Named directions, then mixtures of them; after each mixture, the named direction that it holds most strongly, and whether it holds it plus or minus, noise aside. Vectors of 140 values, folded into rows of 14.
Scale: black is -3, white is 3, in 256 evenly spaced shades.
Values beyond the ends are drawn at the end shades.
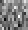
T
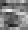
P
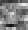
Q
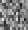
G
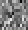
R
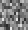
G, plus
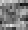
Q, minus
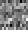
R, plus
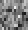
T, plus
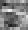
P, plus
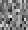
R, minus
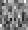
T, plus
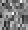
R, minus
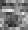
P, plus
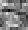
P, minus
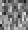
T, minus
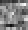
Q, plus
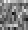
T, plus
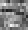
P, minus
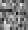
G, minus
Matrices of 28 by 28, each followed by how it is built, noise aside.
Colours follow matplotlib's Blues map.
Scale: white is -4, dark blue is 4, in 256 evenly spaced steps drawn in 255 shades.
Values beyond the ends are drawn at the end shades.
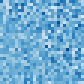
upper triangular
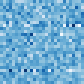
uneven rows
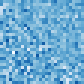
lower triangular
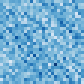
Toeplitz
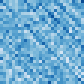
Toeplitz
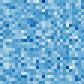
low rank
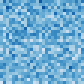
repeating columns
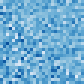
lower triangular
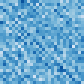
Toeplitz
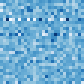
uneven rows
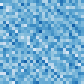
Toeplitz
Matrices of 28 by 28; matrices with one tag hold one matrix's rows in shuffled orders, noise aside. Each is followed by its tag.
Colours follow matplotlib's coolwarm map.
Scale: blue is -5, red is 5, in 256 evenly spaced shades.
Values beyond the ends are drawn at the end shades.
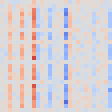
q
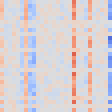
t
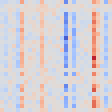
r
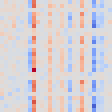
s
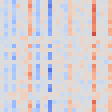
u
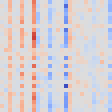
q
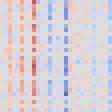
q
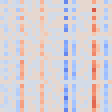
r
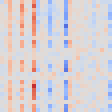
q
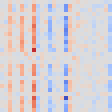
q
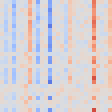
u
